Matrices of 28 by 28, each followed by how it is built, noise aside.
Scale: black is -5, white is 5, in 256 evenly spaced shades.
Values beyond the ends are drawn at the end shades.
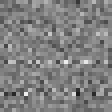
uneven rows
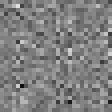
low rank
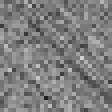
Toeplitz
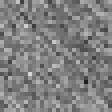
Toeplitz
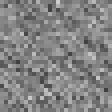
Toeplitz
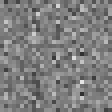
uneven columns
